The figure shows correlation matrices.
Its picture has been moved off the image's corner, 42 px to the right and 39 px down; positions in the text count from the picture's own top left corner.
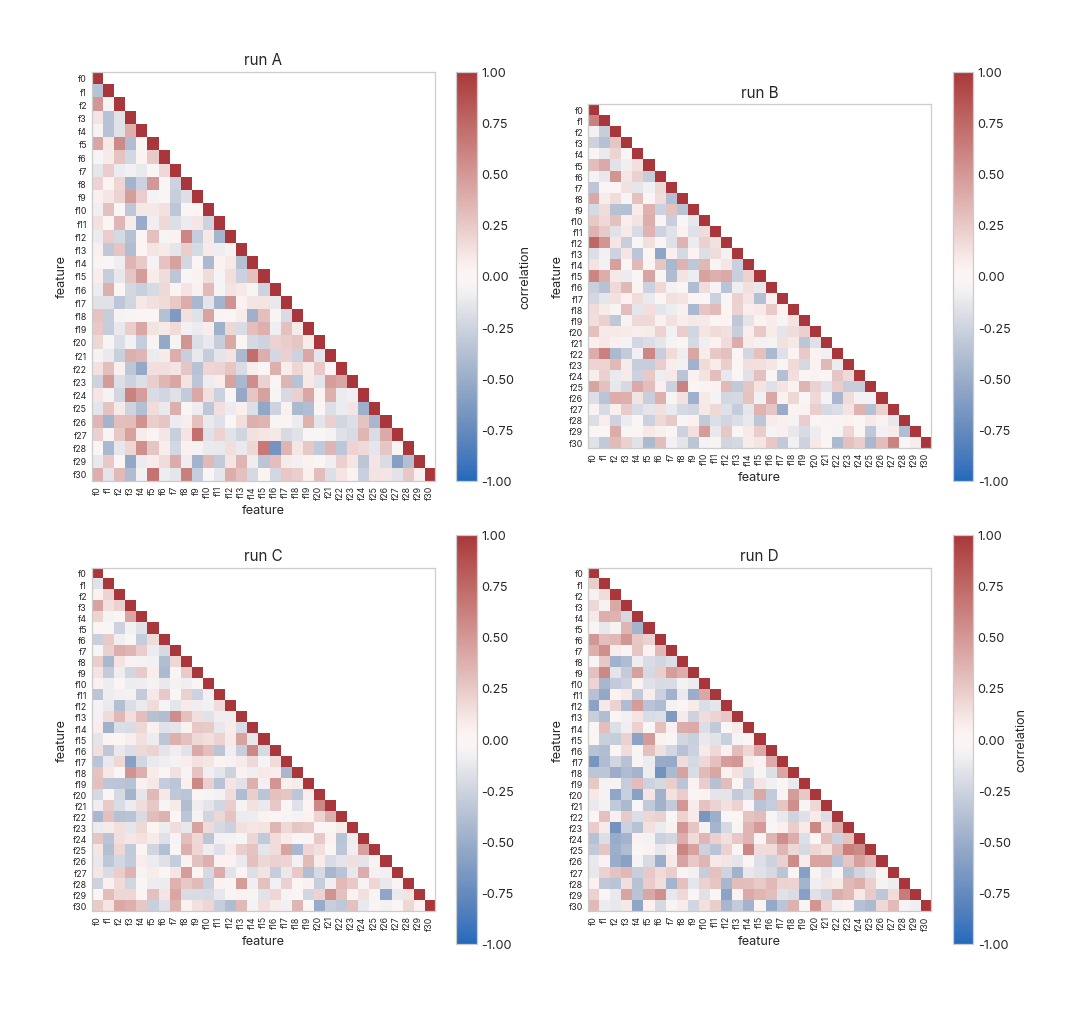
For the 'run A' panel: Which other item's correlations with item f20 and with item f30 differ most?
f5
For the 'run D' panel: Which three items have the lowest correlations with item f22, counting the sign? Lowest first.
f10, f11, f26
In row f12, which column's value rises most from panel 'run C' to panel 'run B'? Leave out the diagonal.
f0
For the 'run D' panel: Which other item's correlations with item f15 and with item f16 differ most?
f20
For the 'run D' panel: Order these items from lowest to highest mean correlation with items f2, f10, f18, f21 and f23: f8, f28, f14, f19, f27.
f27, f14, f19, f28, f8
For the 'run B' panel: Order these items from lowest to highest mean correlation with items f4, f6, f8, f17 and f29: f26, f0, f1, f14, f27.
f27, f1, f0, f26, f14
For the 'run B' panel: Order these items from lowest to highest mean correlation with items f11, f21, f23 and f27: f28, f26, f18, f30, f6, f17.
f17, f28, f6, f26, f18, f30
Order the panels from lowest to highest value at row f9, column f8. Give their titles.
run B, run A, run C, run D
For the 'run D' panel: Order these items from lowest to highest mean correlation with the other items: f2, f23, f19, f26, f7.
f2, f19, f7, f26, f23
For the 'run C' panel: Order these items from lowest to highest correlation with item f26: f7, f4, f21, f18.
f7, f21, f18, f4
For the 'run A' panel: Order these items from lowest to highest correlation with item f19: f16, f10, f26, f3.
f16, f10, f3, f26
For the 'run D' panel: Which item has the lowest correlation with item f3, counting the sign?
f26
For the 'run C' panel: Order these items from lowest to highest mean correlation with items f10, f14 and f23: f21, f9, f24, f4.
f24, f21, f4, f9
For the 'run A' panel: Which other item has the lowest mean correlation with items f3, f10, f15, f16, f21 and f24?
f25
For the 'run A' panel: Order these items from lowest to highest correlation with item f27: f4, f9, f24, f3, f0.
f4, f0, f24, f3, f9
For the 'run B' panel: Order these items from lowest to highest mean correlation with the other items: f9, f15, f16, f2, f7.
f9, f7, f16, f2, f15
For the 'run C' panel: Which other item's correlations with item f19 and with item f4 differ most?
f3
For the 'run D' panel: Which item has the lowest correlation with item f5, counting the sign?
f4
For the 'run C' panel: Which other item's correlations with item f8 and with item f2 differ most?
f1
